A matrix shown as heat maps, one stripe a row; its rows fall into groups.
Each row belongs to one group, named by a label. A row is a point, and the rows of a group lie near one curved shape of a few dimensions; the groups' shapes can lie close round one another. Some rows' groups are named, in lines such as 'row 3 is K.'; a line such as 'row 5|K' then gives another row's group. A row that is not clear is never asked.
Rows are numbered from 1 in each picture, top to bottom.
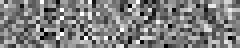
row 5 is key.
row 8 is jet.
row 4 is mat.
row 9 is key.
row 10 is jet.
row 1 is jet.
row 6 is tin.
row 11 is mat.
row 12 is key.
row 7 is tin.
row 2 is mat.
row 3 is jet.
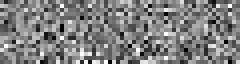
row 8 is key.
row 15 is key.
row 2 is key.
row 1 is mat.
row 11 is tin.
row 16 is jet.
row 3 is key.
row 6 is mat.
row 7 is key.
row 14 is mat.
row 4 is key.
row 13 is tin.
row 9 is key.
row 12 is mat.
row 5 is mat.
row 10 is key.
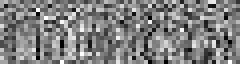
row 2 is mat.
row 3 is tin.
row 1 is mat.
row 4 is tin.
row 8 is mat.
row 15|tin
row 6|jet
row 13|tin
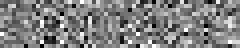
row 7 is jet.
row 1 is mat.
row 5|key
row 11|jet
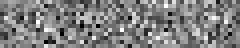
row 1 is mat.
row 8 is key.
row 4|tin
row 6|tin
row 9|key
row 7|mat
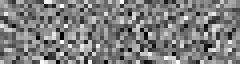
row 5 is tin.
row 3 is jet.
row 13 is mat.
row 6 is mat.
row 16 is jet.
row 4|mat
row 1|key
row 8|mat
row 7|tin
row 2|key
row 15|key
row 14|jet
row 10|key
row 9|key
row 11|key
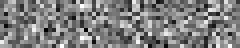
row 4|mat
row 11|tin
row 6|tin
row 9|key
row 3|mat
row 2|mat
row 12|key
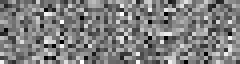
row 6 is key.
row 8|mat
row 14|tin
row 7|jet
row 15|key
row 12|key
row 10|key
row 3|key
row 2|mat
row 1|tin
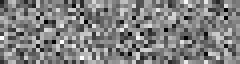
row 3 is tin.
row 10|tin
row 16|tin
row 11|key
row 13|jet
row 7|jet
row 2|tin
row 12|tin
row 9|mat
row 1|tin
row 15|mat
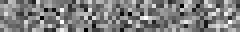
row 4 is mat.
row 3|key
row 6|jet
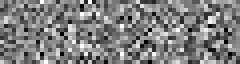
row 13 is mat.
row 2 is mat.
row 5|mat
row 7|mat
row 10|tin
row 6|mat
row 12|mat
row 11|tin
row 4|mat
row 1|jet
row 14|jet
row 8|jet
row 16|jet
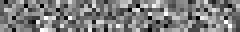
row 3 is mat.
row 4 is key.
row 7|key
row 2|jet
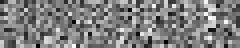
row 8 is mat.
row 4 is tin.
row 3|mat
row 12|tin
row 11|key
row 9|jet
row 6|tin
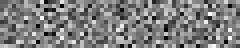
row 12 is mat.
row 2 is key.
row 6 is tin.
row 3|key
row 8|key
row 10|key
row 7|key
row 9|key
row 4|mat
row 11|tin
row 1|jet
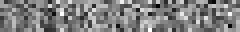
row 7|jet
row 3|jet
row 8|jet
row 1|mat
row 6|jet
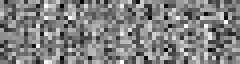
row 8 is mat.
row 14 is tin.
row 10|mat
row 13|mat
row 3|jet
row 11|mat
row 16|key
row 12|tin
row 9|jet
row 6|jet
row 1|mat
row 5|jet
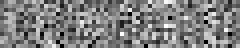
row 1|key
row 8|tin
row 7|key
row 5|tin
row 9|jet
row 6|mat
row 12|key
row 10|mat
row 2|jet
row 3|mat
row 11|tin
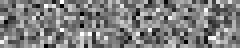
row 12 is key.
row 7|mat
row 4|mat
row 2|key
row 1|key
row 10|mat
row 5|tin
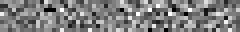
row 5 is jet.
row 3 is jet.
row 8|key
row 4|tin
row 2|tin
